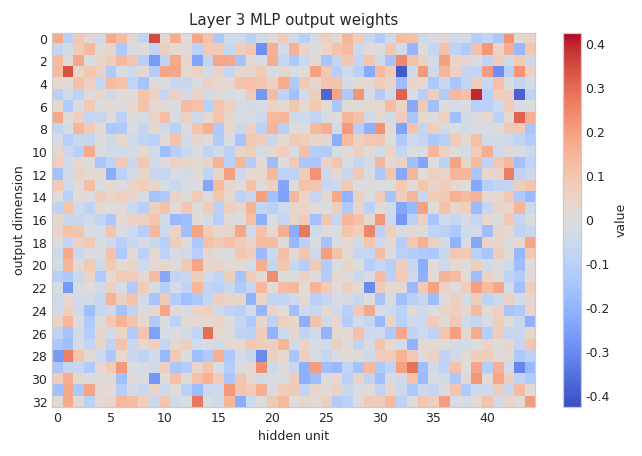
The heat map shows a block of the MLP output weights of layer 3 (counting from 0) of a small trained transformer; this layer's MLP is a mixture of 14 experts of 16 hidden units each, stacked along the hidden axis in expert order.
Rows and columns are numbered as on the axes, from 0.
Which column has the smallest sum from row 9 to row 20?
32
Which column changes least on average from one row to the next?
4
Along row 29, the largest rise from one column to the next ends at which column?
24
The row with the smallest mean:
23
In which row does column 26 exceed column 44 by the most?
14
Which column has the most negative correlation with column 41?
43
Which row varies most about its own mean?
5
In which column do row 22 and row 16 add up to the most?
30
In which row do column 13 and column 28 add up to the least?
2
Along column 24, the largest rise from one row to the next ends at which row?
12
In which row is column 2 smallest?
31
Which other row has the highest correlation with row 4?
17
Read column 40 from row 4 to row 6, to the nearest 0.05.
-0.05 -0.1 -0.1
